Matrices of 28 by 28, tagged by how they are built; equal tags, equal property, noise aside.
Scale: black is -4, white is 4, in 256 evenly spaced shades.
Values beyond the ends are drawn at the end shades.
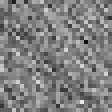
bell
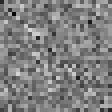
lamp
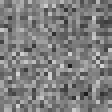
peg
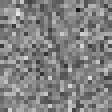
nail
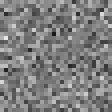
nail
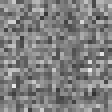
peg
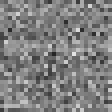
peg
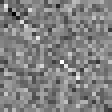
lamp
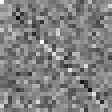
lamp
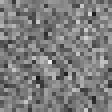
bell
